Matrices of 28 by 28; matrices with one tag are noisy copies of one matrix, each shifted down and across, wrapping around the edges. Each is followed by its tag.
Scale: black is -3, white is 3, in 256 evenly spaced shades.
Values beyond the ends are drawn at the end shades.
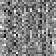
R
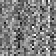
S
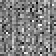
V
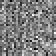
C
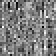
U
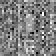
R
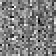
C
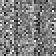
S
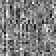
U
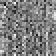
R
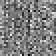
C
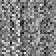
S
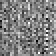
V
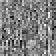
U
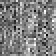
R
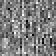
U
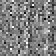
S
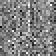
S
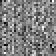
V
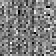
C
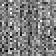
V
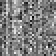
R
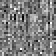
U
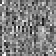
U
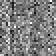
S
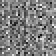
C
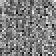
C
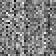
S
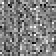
C
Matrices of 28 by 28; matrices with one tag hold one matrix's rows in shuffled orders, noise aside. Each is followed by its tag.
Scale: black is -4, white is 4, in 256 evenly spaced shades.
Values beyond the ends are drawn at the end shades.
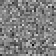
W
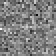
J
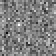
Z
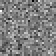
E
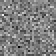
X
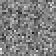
E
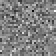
W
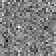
Z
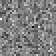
E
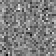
Z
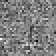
J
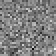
W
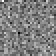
X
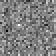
Z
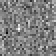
Z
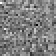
J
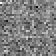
J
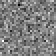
X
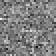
J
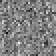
Z
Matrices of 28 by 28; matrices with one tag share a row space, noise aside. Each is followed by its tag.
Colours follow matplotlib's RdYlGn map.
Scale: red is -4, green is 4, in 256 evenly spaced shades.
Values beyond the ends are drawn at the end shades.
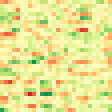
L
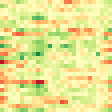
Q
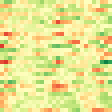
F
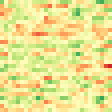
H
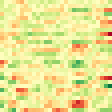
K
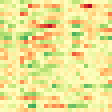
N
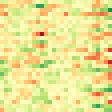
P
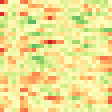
N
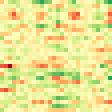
F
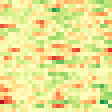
F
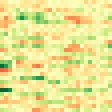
Q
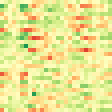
N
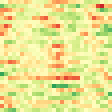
F
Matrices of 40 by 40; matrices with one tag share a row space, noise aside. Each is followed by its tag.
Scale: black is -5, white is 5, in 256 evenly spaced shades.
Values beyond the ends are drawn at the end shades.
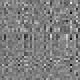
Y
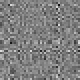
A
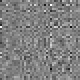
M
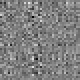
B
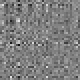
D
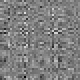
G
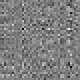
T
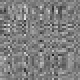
G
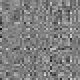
M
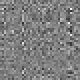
T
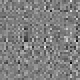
Y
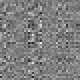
B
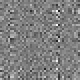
A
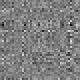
T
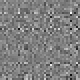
Y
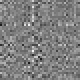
B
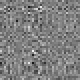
B
